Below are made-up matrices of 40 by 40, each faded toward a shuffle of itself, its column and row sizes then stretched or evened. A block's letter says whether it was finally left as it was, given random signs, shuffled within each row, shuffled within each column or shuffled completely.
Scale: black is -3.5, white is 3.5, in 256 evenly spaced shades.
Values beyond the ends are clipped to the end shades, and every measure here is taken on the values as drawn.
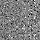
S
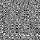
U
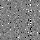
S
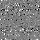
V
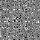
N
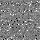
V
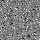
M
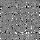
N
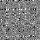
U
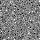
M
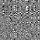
U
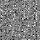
N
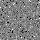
M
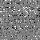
V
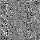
S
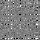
N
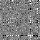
U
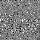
V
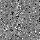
S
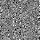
S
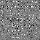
N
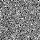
M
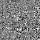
N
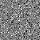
S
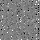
S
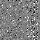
S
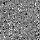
S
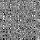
U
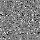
V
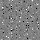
S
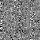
S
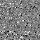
V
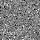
M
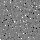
M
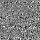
V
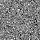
M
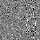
S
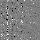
S
